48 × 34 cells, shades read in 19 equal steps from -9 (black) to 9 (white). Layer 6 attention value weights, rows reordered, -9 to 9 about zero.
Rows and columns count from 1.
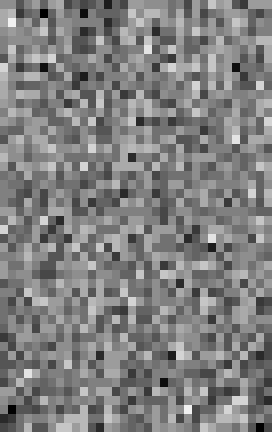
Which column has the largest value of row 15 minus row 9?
11
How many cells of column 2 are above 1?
11
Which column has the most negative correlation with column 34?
14
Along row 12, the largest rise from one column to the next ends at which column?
13
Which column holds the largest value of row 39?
23
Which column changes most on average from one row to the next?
6
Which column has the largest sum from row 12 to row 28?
34
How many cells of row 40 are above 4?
1
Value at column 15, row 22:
-1
